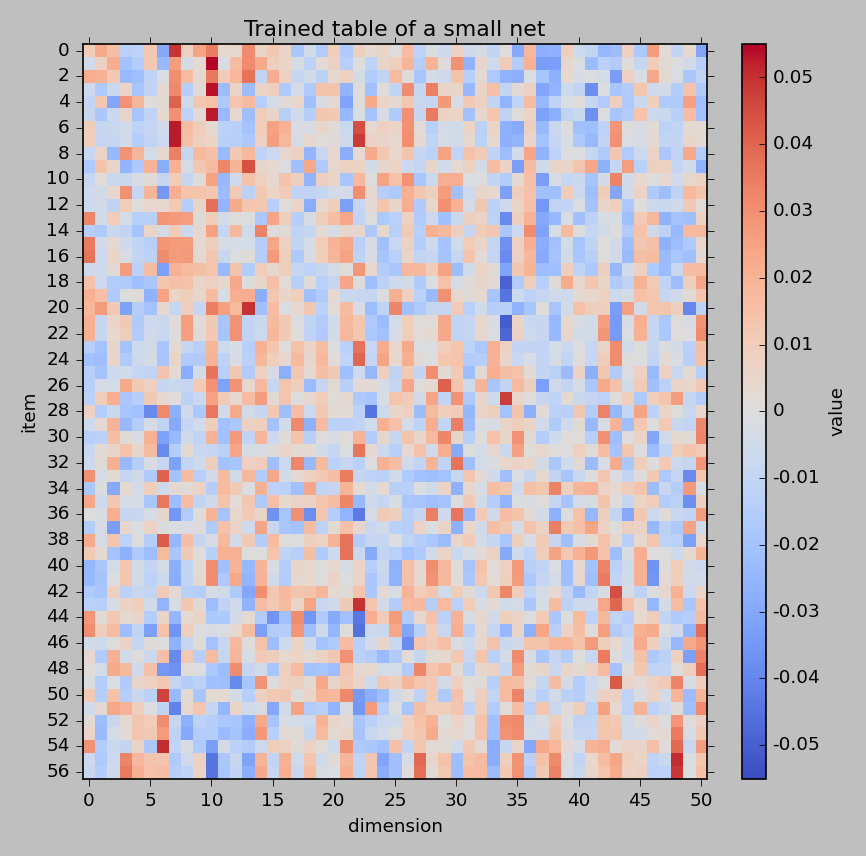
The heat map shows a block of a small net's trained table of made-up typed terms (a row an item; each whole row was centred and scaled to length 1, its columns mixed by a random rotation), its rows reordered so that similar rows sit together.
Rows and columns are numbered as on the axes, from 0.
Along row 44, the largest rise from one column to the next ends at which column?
23
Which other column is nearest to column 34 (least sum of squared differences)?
47
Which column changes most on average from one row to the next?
6
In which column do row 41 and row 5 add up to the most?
10
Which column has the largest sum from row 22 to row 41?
42
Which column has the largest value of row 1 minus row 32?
7
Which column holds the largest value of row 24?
22
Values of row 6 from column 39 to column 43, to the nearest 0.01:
0 -0.02 -0.02 -0.01 0.03
